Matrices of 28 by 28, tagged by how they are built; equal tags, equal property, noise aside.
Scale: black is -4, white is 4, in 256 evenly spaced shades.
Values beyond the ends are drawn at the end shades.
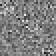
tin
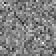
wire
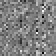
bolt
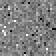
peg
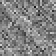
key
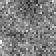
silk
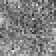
silk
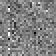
bolt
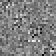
tin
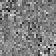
tin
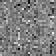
bolt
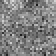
silk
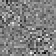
tin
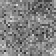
silk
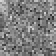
silk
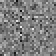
bolt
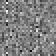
bolt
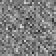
key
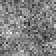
silk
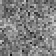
silk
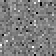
peg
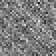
key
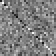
wire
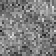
silk
